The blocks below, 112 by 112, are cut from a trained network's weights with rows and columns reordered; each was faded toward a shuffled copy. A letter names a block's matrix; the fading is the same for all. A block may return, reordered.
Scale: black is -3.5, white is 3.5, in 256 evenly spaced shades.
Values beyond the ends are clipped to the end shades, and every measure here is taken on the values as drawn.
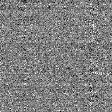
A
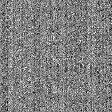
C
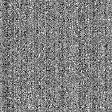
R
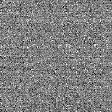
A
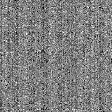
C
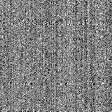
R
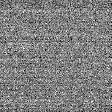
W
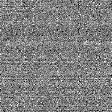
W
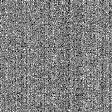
C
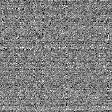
W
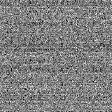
W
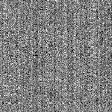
R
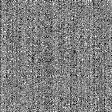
R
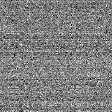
W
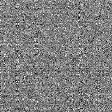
A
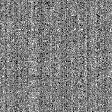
C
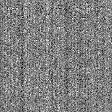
C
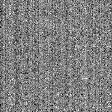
C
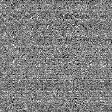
W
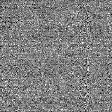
A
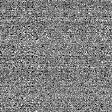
W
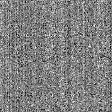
C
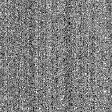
C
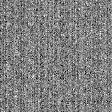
R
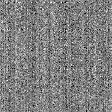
C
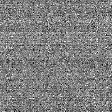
W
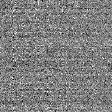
W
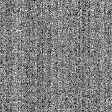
C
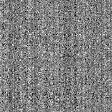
C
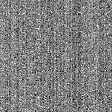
R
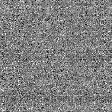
A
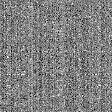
C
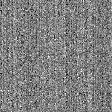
C
